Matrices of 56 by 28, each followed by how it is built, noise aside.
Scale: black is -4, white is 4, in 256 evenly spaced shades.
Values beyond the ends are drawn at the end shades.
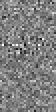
uneven rows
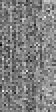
blocks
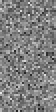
noise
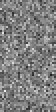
noise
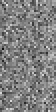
repeating rows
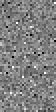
sparse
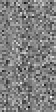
repeating rows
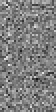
low rank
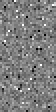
sparse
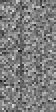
repeating rows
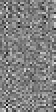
low rank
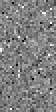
sparse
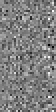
low rank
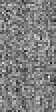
blocks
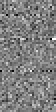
uneven rows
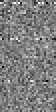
uneven rows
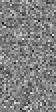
noise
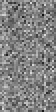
repeating rows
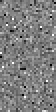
sparse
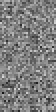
blocks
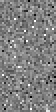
sparse
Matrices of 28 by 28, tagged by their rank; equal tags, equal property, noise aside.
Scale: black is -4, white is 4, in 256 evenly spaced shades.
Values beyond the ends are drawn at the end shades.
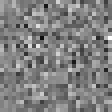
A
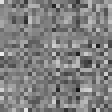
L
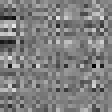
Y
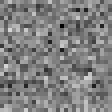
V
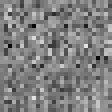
A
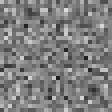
A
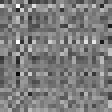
Y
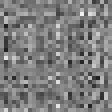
L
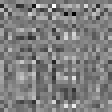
Y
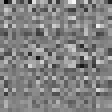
L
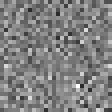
V
